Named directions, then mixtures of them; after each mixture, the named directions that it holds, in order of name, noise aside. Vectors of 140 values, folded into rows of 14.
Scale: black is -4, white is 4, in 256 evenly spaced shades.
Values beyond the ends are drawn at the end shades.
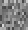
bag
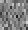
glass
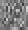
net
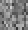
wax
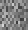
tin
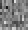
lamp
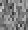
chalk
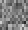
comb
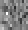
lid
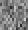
chalk, tin.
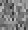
chalk.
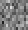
tin, wax.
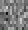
lid, wax.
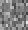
glass, lid, wax.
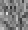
lid, wax.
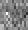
lid, tin, wax.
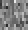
glass, lamp, wax.
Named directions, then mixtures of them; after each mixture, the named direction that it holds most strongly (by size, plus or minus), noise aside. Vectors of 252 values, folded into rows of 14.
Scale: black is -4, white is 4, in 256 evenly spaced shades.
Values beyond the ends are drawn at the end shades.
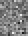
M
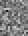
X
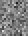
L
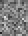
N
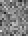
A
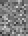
N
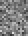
M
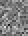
X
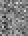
L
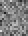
A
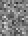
L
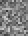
X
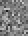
X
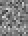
X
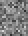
L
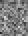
N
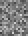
M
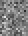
L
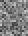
A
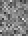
A
